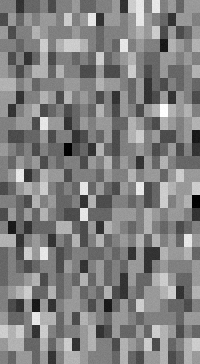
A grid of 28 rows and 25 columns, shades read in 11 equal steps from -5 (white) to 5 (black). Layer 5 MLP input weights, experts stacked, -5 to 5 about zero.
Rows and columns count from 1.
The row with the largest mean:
12
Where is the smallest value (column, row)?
21, 9
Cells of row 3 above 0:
5
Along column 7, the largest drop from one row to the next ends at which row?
25
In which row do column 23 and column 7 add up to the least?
14
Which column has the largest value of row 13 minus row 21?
18
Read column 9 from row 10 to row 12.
3 0 5
